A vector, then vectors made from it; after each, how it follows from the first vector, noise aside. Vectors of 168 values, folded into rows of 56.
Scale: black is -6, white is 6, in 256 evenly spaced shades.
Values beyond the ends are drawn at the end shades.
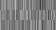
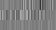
partly zeroed.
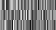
wrapped around, scaled up.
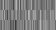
reversed.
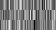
wrapped around, scaled up.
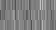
negated, partly zeroed.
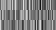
scaled up.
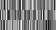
wrapped around, scaled up.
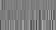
negated, partly zeroed.
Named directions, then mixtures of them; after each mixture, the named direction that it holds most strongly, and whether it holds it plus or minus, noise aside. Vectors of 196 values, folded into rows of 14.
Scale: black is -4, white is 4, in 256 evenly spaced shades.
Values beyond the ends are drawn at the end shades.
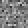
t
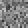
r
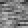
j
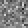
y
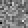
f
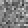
y, minus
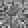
f, minus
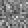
r, minus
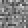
t, minus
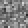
r, minus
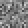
f, minus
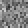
r, plus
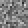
f, minus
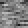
j, plus
